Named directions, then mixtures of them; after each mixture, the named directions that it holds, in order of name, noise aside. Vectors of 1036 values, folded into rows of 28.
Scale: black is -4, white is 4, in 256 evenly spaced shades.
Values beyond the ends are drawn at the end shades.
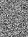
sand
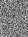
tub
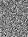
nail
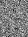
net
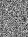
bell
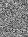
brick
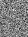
net, tub.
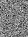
sand, tub.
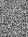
nail, sand, tub.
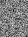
net, sand.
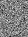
bell, sand, tub.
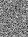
bell, sand, tub.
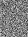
nail.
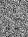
net.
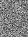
brick, sand.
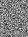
bell, net, sand.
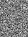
sand.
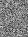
brick.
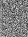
nail, tub.
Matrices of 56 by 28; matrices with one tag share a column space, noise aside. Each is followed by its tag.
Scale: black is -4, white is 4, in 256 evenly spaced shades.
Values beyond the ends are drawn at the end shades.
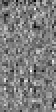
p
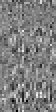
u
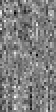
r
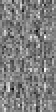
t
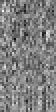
r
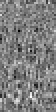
u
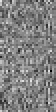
p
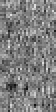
t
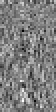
u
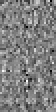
p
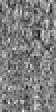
r
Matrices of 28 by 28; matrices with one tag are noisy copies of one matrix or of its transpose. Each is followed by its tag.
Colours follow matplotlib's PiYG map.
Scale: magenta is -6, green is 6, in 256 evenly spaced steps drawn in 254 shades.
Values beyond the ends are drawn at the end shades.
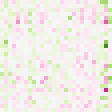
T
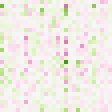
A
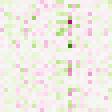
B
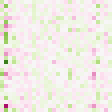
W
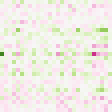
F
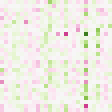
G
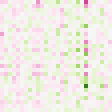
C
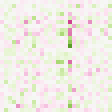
B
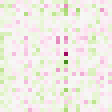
A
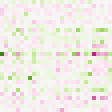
F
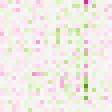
C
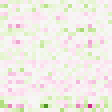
T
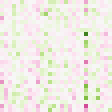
G
